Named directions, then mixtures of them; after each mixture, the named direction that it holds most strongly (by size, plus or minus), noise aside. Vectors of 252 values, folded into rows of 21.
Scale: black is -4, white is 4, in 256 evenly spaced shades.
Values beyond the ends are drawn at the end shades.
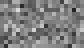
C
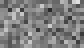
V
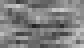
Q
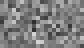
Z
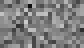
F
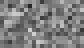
Z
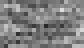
Q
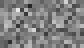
F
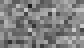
F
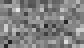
C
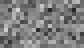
V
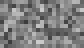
Z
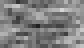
Q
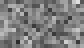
V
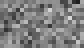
V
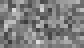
Z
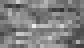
Q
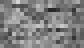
Q
